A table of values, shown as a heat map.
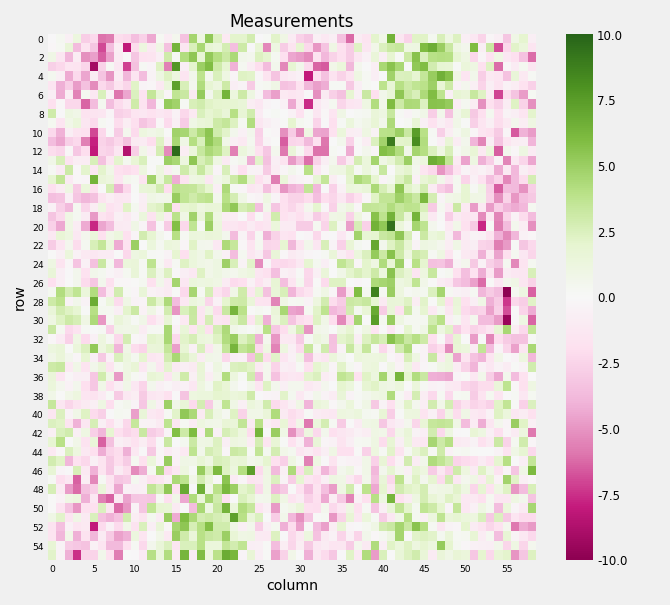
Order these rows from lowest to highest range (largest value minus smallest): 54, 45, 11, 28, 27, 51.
54, 45, 51, 28, 11, 27
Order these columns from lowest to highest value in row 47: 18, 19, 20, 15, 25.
25, 20, 19, 18, 15
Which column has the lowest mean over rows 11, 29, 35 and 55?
51
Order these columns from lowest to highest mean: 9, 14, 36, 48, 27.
9, 27, 36, 48, 14
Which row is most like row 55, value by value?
48
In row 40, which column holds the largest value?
16
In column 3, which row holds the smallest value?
55
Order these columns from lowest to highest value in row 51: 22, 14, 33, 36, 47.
33, 36, 47, 14, 22
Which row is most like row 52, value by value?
10
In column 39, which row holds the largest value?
27
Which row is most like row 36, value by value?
24
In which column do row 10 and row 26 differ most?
56
